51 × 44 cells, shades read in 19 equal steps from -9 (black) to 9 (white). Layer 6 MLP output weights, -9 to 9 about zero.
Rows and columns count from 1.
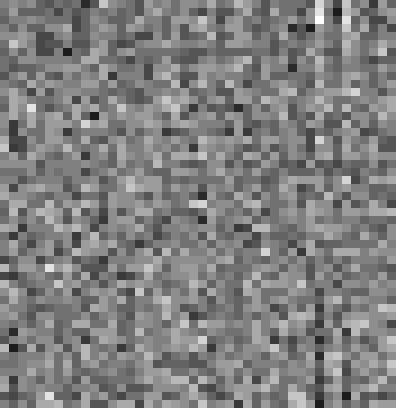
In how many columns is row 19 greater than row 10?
17
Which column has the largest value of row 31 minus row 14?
27
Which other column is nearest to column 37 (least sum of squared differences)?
41
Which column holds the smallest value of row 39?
36
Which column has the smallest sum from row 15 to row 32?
34
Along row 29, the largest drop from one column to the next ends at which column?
3
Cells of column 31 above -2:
36
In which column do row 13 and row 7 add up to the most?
43
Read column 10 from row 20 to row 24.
-5 1 -4 0 4
